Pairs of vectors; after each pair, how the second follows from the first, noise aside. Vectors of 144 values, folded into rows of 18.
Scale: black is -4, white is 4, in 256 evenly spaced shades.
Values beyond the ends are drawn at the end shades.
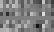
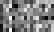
reversed, scaled up.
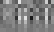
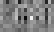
negated.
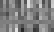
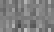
wrapped around, shrunk.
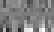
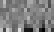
negated.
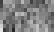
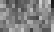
reversed, negated.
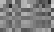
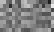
copied.
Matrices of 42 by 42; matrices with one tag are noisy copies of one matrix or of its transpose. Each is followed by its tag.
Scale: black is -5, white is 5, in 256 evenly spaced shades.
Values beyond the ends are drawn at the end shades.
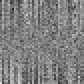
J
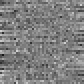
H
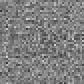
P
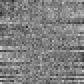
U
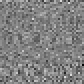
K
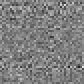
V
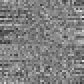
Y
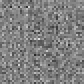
P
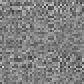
V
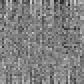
H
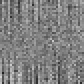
J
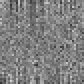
Y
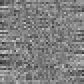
H
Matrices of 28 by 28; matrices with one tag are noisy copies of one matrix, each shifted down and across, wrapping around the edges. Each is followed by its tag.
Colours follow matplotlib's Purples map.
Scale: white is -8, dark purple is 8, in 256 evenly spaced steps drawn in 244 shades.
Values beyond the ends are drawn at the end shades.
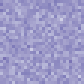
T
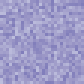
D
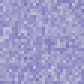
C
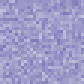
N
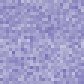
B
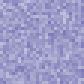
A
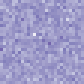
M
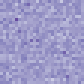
N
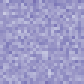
N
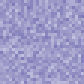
T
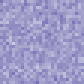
T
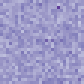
A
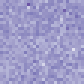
B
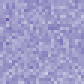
M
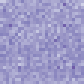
B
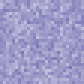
D
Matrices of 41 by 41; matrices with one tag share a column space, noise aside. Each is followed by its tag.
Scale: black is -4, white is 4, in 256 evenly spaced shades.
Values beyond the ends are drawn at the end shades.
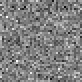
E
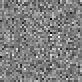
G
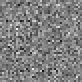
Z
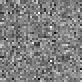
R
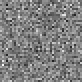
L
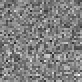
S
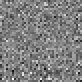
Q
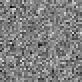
R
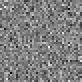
E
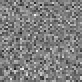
Q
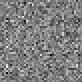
Z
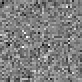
R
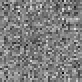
E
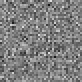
G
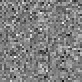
G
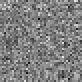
E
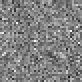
R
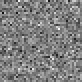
G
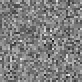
S
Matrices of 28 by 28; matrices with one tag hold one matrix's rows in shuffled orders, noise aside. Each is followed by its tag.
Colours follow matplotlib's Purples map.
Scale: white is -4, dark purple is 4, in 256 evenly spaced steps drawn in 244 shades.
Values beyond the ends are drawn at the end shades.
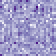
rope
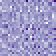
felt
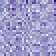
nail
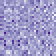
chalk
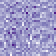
nail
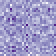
nail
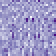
felt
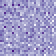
chalk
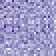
chalk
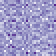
nail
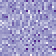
felt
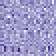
chalk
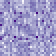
rope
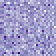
chalk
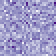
nail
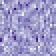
rope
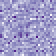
rope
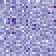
nail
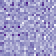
chalk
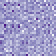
chalk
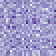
nail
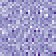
felt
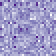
rope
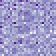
rope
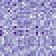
rope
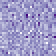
felt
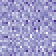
felt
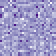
rope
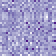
felt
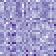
nail
